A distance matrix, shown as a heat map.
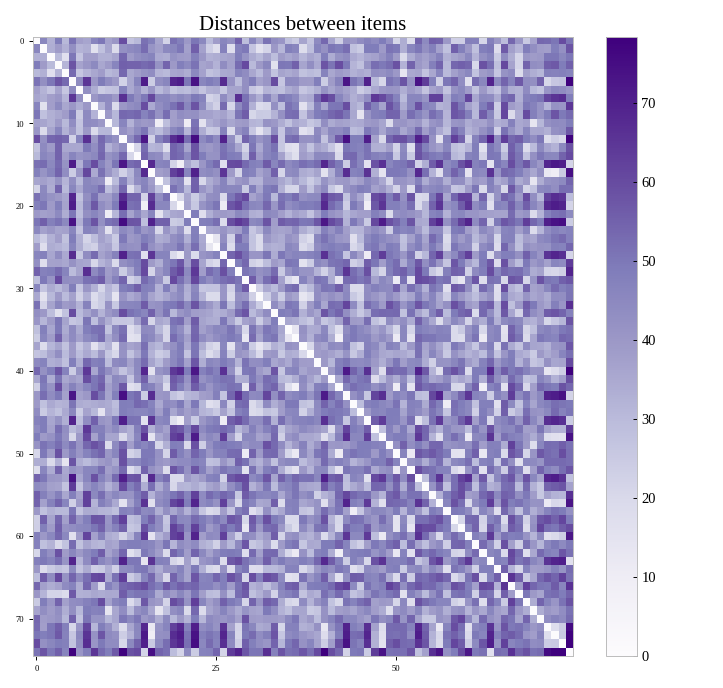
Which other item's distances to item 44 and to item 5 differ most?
57
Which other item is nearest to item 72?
16
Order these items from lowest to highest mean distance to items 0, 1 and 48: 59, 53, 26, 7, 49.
59, 7, 49, 26, 53
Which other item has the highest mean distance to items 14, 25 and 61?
74
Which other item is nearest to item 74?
63
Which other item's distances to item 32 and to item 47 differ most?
41
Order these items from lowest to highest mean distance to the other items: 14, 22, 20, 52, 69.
69, 52, 14, 20, 22
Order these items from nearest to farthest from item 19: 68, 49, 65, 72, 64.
64, 49, 65, 68, 72
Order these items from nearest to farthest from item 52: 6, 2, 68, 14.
68, 14, 2, 6
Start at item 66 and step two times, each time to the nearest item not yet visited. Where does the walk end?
45
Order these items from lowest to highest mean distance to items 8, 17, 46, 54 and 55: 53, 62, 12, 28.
53, 28, 62, 12
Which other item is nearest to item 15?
20
